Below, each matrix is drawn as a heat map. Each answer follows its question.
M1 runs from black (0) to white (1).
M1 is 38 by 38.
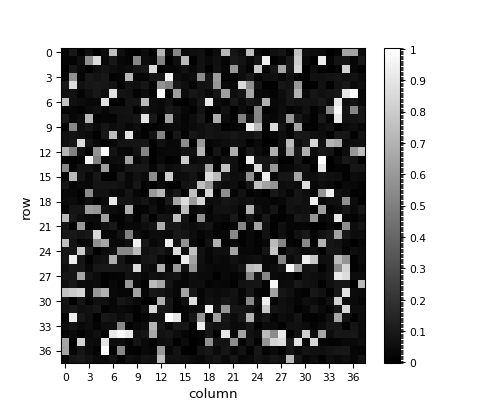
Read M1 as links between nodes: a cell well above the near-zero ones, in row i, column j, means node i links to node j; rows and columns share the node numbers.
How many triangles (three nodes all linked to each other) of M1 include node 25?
7
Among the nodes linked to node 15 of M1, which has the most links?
node 23
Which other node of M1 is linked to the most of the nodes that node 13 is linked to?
node 19
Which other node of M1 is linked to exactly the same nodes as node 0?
node 5
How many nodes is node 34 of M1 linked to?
11
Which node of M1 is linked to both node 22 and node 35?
node 21
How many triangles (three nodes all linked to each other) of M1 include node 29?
8
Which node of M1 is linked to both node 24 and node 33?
node 7
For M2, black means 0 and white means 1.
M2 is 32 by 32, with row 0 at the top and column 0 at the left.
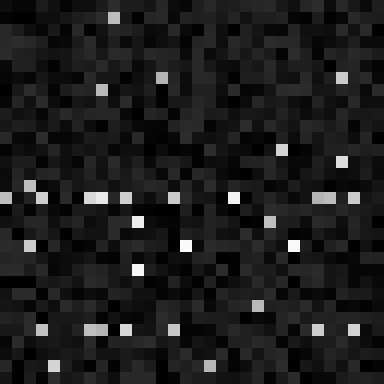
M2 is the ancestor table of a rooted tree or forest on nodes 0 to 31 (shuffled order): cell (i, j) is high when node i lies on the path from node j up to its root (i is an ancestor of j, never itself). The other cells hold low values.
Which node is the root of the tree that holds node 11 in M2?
18
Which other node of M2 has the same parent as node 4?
17
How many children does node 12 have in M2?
1
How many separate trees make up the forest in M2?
10
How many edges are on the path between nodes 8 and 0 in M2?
4
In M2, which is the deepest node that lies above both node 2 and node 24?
20
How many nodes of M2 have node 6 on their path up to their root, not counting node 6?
2
